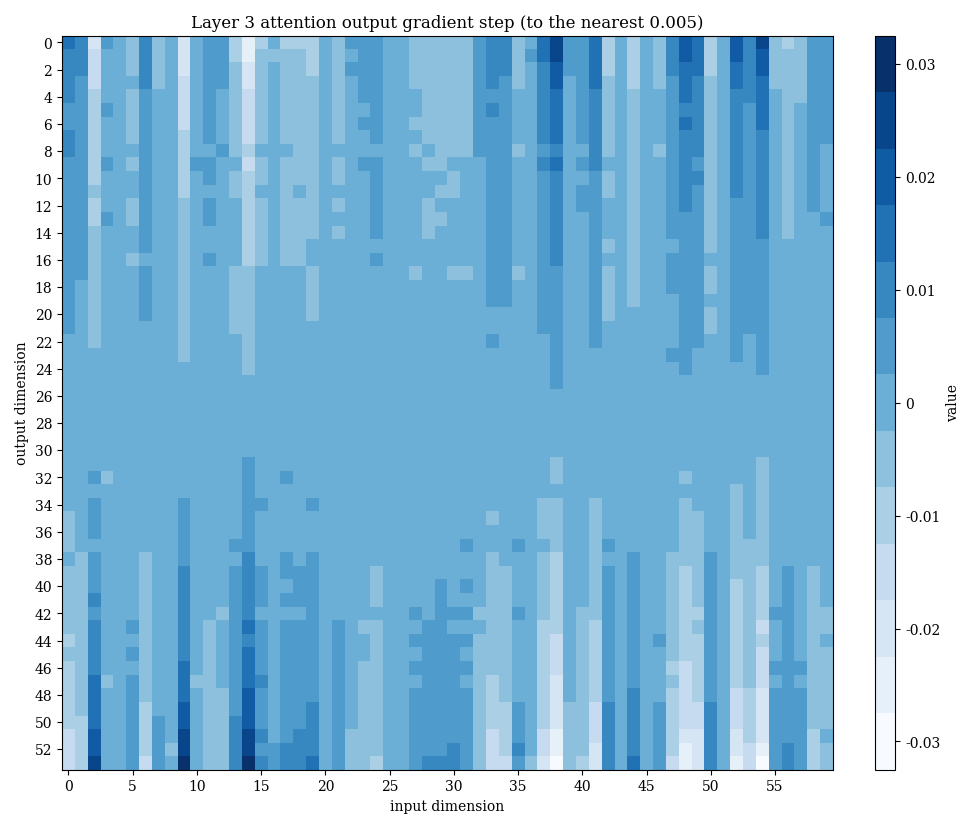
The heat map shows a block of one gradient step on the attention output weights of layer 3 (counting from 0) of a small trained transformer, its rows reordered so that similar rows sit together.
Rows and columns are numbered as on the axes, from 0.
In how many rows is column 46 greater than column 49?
19
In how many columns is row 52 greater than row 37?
24
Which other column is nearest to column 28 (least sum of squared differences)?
21
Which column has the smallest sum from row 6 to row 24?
14
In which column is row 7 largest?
38
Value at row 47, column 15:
0.01
